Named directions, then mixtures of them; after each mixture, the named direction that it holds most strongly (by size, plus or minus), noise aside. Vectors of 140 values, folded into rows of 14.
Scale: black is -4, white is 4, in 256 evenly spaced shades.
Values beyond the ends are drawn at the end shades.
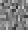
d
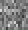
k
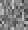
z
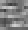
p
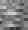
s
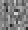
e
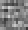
p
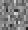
e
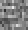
p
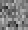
k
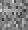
k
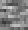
p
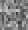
k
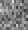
z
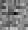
s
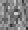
e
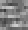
p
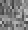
z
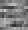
p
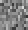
d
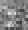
s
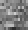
s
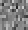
d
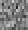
d
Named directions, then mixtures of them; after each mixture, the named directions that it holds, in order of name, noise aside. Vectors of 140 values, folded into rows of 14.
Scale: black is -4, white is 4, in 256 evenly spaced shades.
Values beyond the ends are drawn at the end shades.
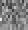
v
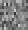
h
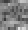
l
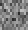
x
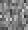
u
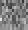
v.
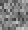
l, x.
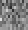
v.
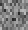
x.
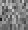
v.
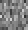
u.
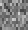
x.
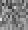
v.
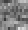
l.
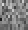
v.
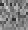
v, x.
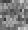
l, u.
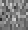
v, x.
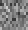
v, x.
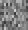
h.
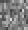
l, u.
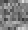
l, x.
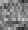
l, x.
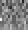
v.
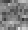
l.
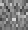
v, x.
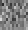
v, x.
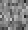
l, u.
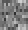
h, l.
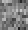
l, x.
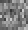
l, u.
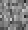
l, u.
